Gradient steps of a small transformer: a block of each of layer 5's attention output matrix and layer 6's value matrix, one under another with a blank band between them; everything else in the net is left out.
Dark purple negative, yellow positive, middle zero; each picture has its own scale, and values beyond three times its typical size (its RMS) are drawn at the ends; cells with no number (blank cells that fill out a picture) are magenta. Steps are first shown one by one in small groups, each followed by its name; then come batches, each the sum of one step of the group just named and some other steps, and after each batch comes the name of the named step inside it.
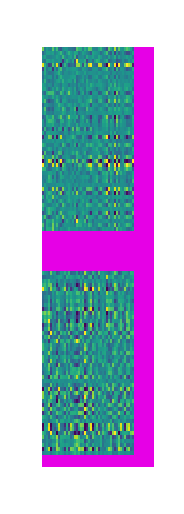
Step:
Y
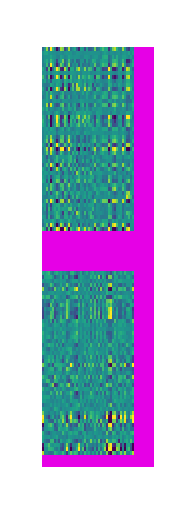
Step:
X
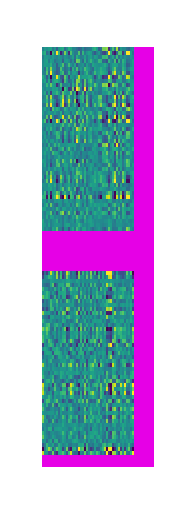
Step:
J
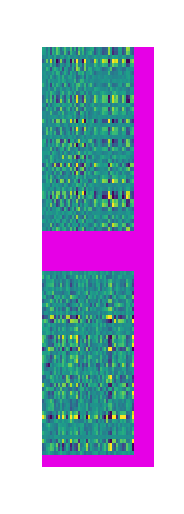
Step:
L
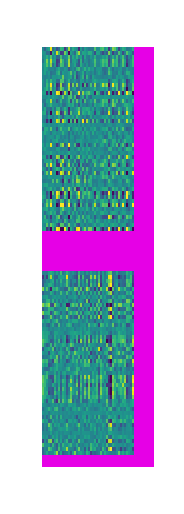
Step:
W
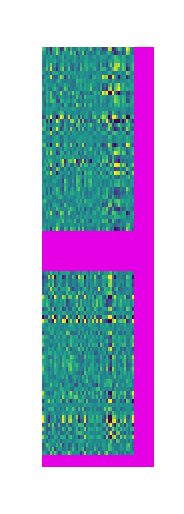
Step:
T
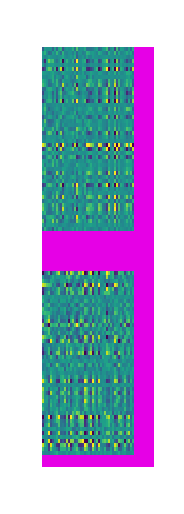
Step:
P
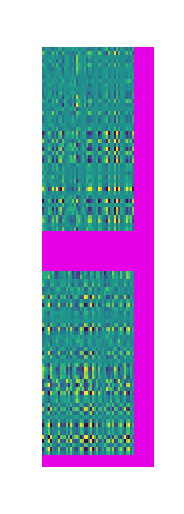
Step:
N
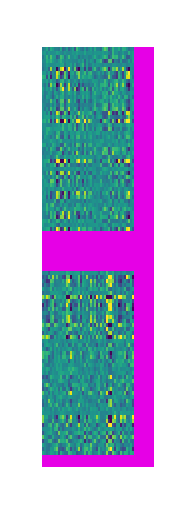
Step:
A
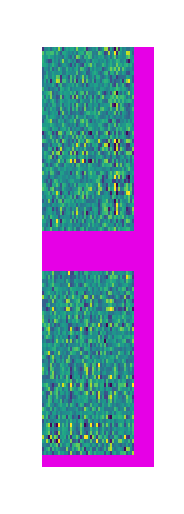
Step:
N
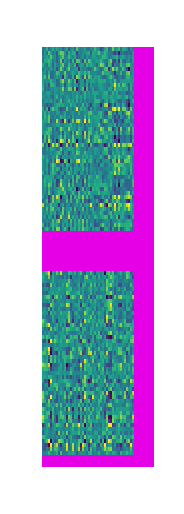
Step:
A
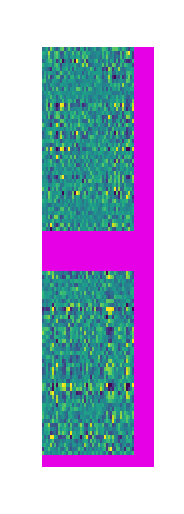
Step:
X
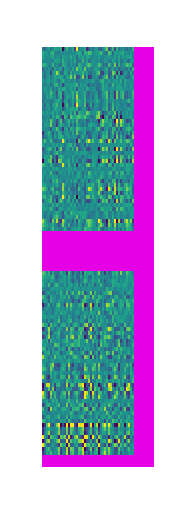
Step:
N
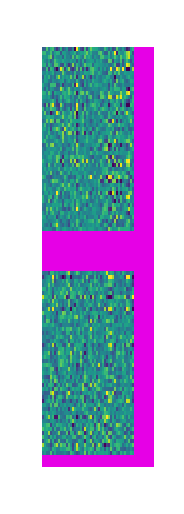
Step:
A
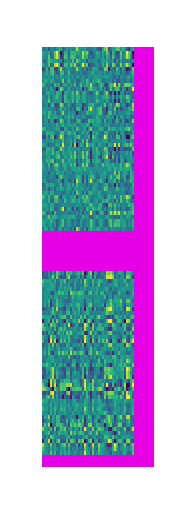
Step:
P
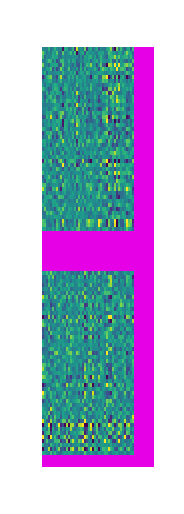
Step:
T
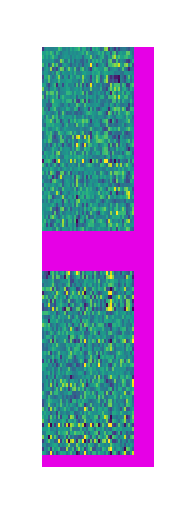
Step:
A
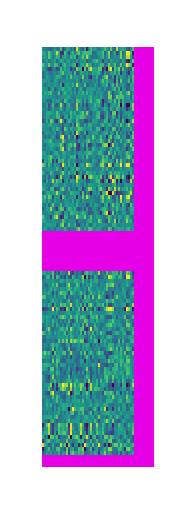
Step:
N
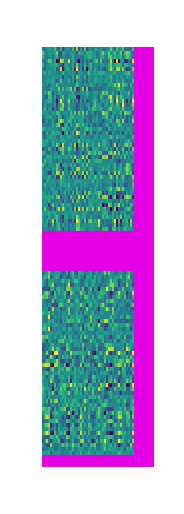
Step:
P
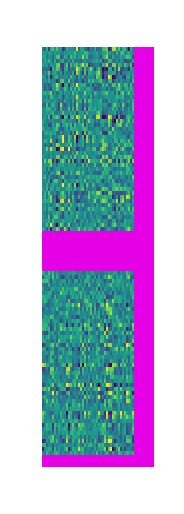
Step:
X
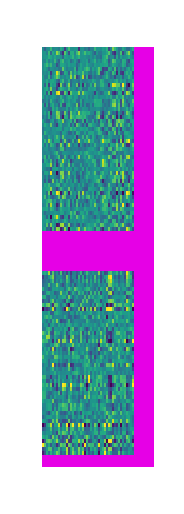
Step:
W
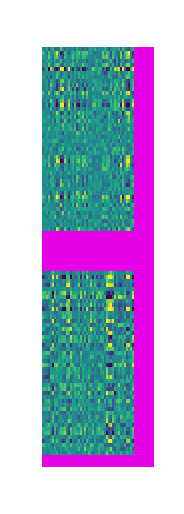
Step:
A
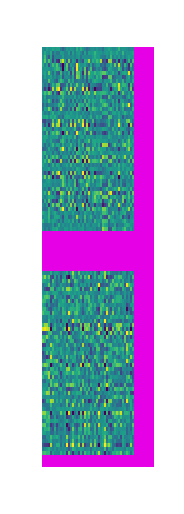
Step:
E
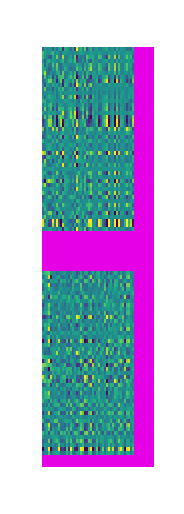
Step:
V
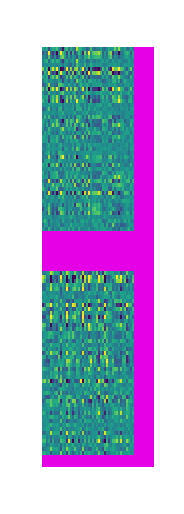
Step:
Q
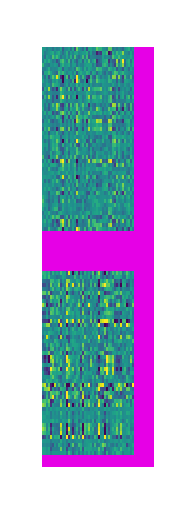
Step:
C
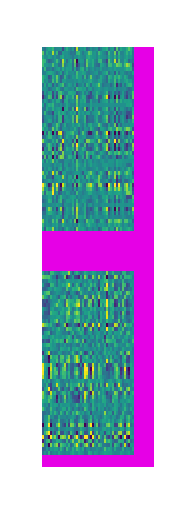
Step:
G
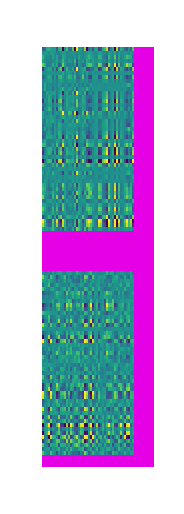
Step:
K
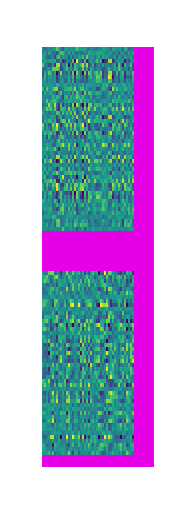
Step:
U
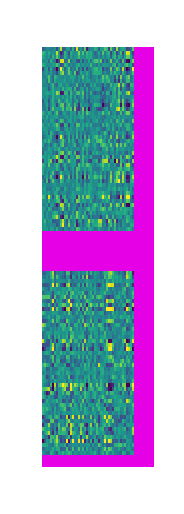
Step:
K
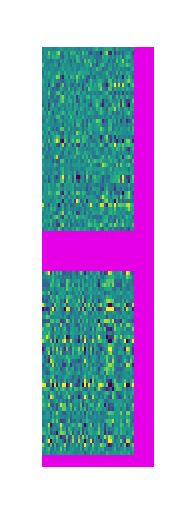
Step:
C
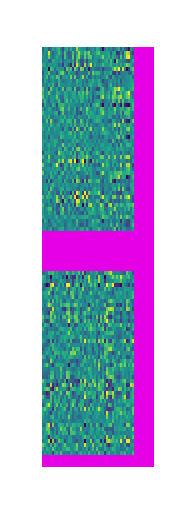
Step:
Q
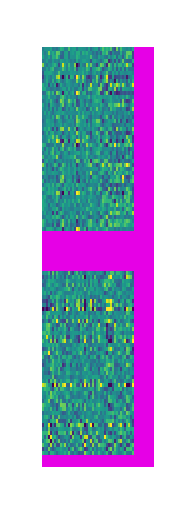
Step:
C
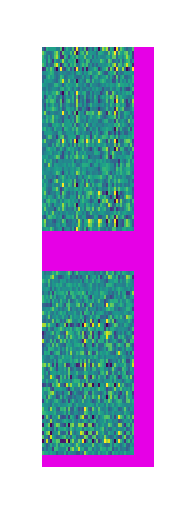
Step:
K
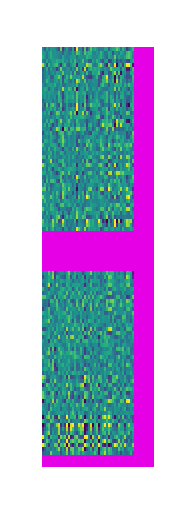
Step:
K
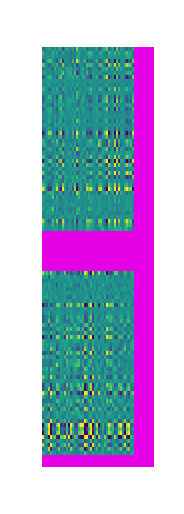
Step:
K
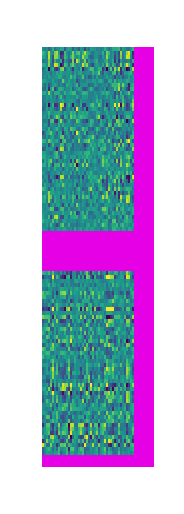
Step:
E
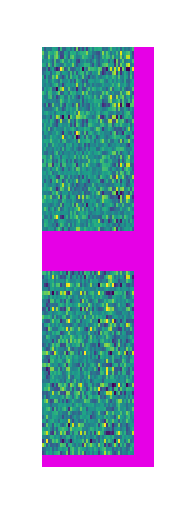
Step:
C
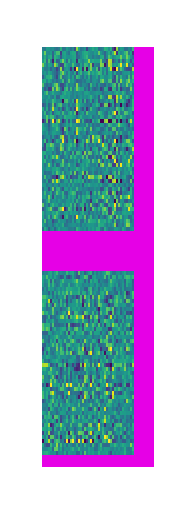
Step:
E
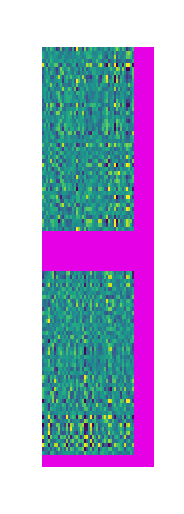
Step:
K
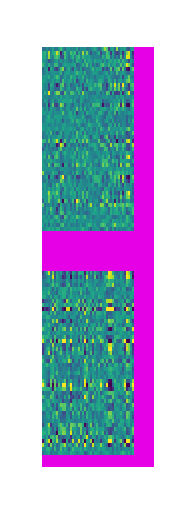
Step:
G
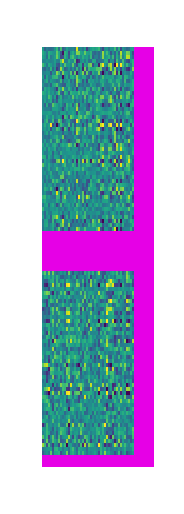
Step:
C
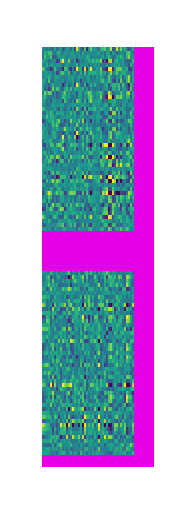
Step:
E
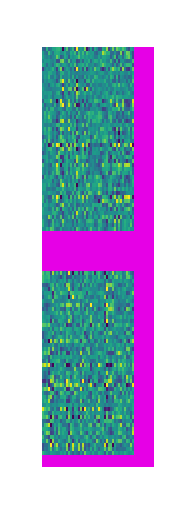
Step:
K
